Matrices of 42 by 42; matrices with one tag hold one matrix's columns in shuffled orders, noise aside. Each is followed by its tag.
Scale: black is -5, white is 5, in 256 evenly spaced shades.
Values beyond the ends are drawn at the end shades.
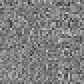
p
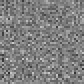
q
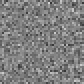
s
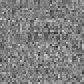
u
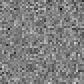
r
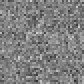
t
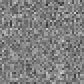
p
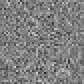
s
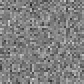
r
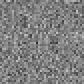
t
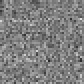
u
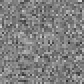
t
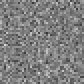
s
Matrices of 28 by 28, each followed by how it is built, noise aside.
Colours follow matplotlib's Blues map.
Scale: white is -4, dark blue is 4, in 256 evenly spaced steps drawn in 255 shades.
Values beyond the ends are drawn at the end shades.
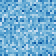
blocks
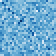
diagonal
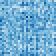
blocks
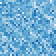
Toeplitz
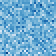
Toeplitz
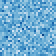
noise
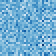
low rank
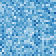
blocks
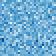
low rank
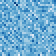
Toeplitz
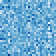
uneven columns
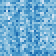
blocks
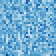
noise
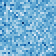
diagonal
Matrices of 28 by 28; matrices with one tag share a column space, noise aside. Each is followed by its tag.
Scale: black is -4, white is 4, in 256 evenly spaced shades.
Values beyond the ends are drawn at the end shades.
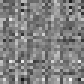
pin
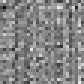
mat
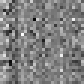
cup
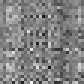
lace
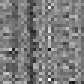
lace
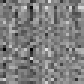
mat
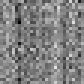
mat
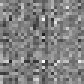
pin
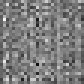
pin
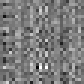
lace
